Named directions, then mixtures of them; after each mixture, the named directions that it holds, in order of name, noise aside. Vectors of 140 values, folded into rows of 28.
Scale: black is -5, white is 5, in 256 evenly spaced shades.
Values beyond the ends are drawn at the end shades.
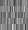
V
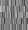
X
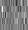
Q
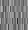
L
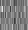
L, Q, V.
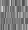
L, Q, X.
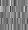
L, V, X.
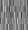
L.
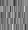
L, V.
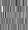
L, Q.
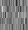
Q.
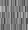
X.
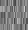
V, X.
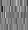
L, Q.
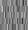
L, Q, V.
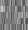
Q, X.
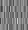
L.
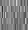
Q, X.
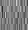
Q, X.
